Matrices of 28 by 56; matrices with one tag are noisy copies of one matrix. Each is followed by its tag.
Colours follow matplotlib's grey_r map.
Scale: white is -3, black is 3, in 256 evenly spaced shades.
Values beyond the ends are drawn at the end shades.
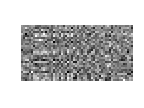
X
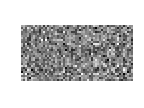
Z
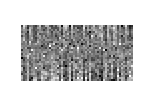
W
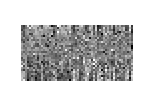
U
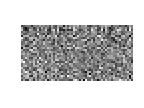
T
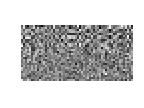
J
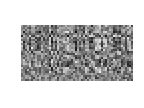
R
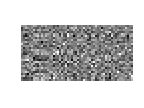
X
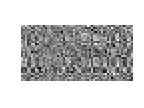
Z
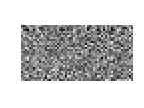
T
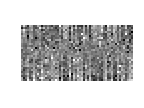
W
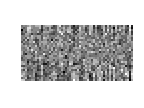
U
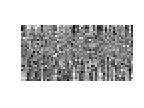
U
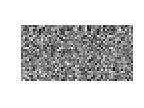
T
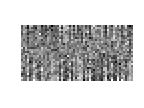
W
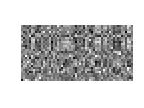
R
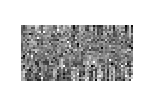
U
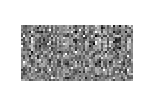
R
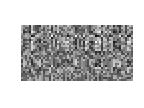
R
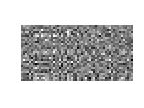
X
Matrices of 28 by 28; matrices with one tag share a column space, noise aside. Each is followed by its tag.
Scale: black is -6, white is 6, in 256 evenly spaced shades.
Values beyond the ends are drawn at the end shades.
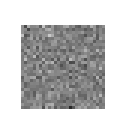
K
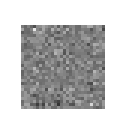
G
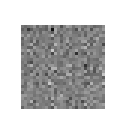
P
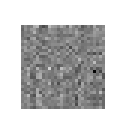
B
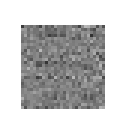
K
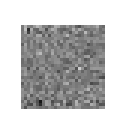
G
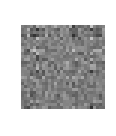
K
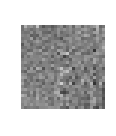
B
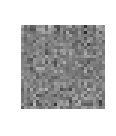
G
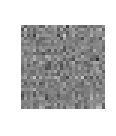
K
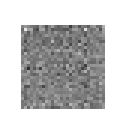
P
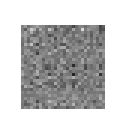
P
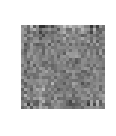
G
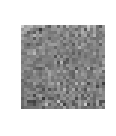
G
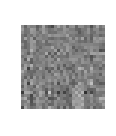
B
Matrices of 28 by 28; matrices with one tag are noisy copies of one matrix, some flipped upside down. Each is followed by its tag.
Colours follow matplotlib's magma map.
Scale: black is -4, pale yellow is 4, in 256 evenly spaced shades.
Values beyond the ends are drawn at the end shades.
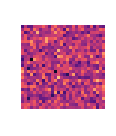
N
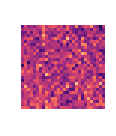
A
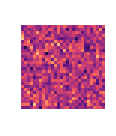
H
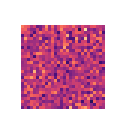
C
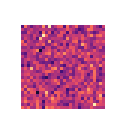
A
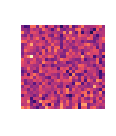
C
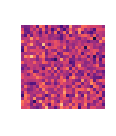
C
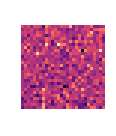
A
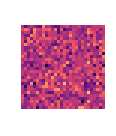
H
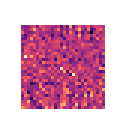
C
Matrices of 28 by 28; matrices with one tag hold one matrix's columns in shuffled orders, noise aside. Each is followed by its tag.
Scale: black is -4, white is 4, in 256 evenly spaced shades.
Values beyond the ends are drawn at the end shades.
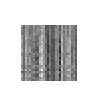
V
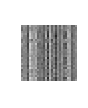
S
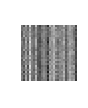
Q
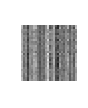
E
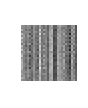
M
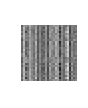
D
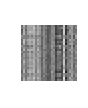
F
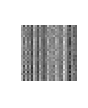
Q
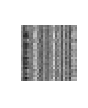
S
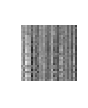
V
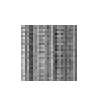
M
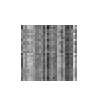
E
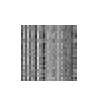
S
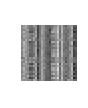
D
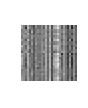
E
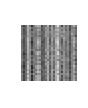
Q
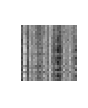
V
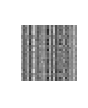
F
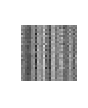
M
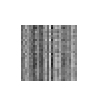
E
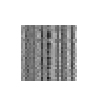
S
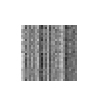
E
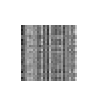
F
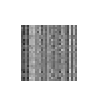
F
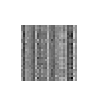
S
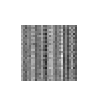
M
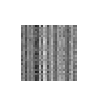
Q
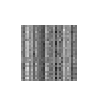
D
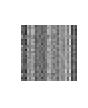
F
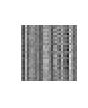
M
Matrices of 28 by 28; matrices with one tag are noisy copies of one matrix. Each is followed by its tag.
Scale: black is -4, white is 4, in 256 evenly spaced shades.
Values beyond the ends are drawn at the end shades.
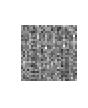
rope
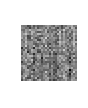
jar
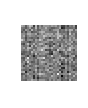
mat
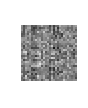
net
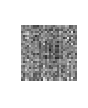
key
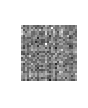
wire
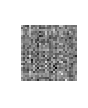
wire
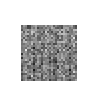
jar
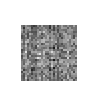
net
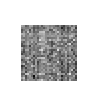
mat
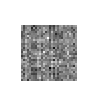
net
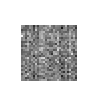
mat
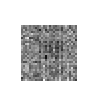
key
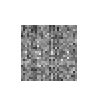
net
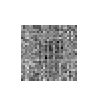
key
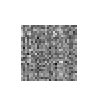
wire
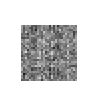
net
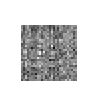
net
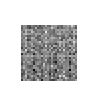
jar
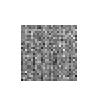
jar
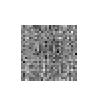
key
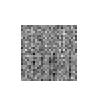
jar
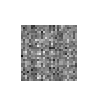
net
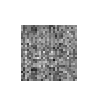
net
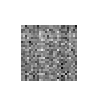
mat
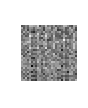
rope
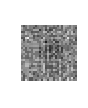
key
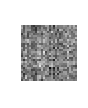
net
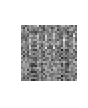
rope
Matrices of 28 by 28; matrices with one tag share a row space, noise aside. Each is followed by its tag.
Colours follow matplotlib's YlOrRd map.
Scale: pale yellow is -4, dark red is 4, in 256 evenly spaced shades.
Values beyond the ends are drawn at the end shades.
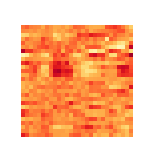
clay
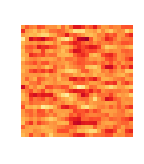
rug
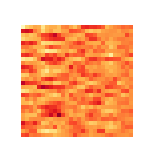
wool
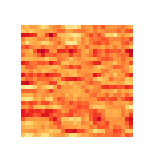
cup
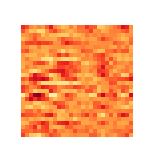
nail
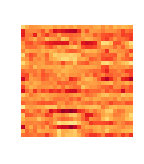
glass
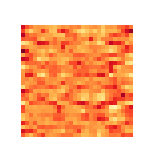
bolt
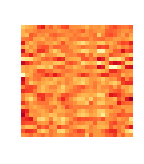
bolt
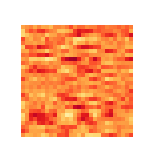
rug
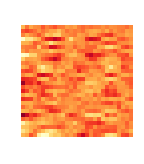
wool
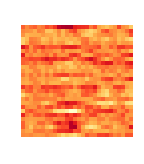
glass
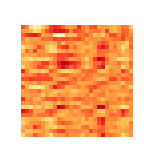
nail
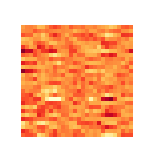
wool
